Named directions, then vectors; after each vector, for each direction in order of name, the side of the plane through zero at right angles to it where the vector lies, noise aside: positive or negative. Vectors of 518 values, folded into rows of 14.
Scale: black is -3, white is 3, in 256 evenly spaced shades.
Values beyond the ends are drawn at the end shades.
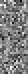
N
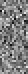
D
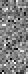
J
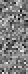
positive, positive, negative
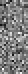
negative, negative, negative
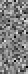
negative, positive, positive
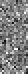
positive, negative, positive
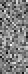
negative, positive, negative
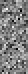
positive, positive, negative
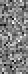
negative, negative, negative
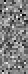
positive, positive, negative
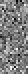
positive, negative, positive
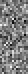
positive, positive, positive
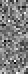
positive, negative, negative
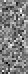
negative, negative, positive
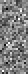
negative, negative, positive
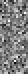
positive, negative, negative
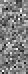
negative, negative, positive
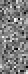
negative, positive, negative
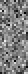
negative, positive, positive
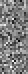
positive, positive, positive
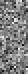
negative, positive, negative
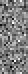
negative, negative, negative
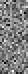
negative, positive, positive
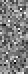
positive, negative, negative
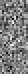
negative, negative, negative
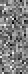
positive, positive, positive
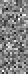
negative, negative, positive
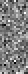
positive, negative, negative
